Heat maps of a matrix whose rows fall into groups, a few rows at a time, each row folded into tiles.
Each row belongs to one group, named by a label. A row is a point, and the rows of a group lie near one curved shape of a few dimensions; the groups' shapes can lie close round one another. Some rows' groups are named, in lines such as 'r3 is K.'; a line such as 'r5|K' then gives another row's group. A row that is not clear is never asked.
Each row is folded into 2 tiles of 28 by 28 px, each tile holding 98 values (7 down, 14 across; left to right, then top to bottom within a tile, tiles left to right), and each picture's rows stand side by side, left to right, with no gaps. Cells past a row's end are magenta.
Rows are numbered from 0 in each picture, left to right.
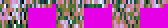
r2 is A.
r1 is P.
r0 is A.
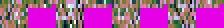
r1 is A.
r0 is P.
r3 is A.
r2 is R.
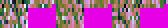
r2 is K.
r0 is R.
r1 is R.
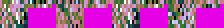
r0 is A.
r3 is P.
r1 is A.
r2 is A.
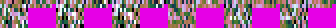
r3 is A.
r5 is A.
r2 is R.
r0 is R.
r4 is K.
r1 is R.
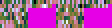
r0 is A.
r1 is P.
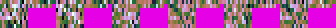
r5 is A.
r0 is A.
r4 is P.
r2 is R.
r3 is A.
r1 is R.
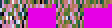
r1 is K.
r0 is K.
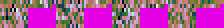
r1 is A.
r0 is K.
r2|P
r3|K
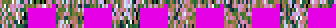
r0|A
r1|P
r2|A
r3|P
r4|A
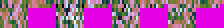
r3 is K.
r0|K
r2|P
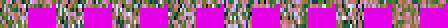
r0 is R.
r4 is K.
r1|R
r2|R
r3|P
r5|P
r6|A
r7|R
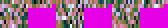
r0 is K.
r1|A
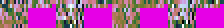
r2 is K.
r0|A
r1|A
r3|A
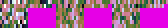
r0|R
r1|K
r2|P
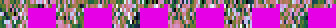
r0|P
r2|A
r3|A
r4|R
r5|K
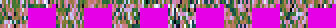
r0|P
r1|K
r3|R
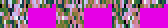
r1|A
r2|K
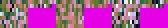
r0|P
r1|R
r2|R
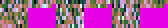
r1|R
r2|K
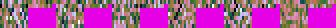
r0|K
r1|R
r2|P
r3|P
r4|P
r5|R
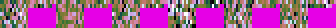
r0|P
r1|R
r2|P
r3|R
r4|K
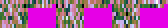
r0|P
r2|P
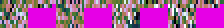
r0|P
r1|A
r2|A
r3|R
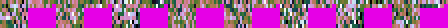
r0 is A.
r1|P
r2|R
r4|A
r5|R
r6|A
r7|P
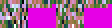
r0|A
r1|R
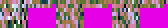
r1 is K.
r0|A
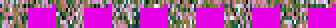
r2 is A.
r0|P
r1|P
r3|R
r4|A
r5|P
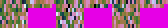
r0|R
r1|P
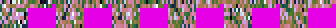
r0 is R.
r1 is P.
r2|P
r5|A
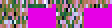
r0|P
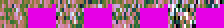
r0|K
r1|P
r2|K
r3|R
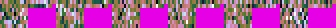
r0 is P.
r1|R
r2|P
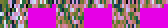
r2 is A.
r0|K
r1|A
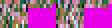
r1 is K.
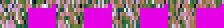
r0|A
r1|P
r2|K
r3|K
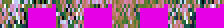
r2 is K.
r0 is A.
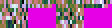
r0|A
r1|P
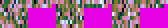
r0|A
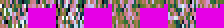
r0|R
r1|K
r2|K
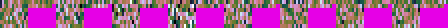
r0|K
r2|R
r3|R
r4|R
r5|A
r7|R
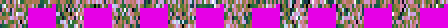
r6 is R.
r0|R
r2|K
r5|K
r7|P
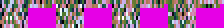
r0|K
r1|R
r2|K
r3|P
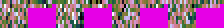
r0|R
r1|A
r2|P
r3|P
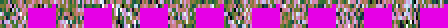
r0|P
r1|P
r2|R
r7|A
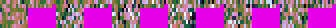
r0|R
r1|P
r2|K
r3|A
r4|P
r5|P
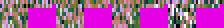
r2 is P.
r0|P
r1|R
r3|R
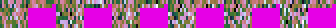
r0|K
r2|P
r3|P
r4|P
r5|R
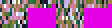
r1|K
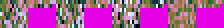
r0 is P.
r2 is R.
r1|R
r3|R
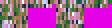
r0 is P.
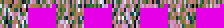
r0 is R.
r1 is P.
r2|K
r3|P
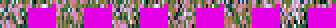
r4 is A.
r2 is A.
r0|A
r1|K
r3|P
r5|A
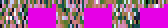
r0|K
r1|A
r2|A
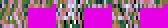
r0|K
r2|A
